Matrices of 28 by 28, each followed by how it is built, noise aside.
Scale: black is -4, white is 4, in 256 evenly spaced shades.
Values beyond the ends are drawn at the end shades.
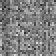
blocks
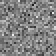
noise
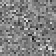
banded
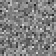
noise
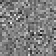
block diagonal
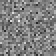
noise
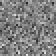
repeating columns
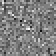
banded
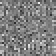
blocks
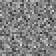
repeating columns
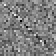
diagonal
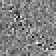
banded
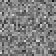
blocks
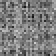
blocks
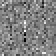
uneven columns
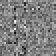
uneven columns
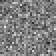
noise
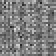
blocks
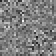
block diagonal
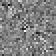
banded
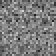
repeating columns
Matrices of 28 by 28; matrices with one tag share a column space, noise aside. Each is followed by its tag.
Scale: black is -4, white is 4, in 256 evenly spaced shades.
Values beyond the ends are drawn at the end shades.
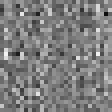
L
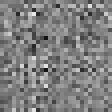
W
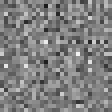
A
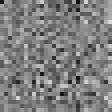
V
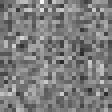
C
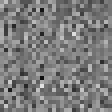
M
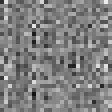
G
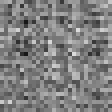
A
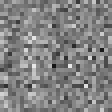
G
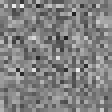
W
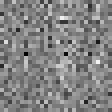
A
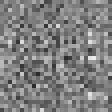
G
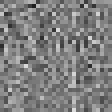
W
